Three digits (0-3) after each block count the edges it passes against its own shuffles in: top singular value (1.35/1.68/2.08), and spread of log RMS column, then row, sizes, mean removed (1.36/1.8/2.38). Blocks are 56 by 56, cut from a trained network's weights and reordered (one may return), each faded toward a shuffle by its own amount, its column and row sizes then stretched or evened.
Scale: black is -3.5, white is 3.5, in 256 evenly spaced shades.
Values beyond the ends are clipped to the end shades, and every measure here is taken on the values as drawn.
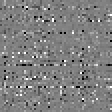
1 2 3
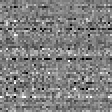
2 2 3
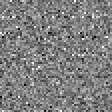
1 0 2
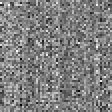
1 2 1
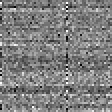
2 2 1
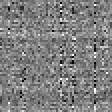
1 3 0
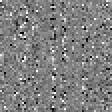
1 3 0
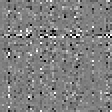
2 3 2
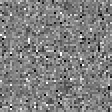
1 2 0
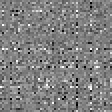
0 3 3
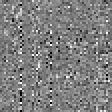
2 3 0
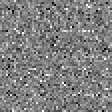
1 0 1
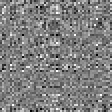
3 2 3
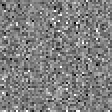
1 2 0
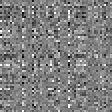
3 3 2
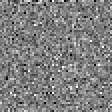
1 0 1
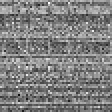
3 0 0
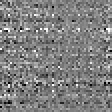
1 3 3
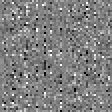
1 3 0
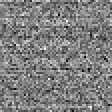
1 0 0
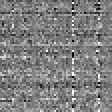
2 3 1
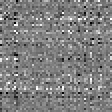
1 3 3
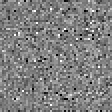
0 1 2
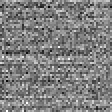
2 2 1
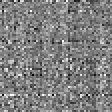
1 0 3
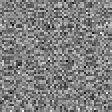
3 0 0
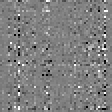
2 3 2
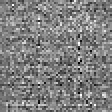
1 3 0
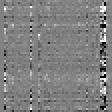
3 3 0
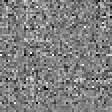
0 2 3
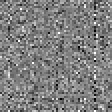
2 2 0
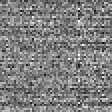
2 2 0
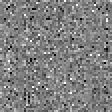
0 2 0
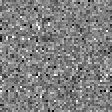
1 1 1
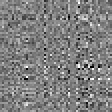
3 3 2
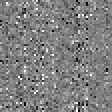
1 3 0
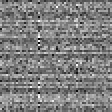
3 2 0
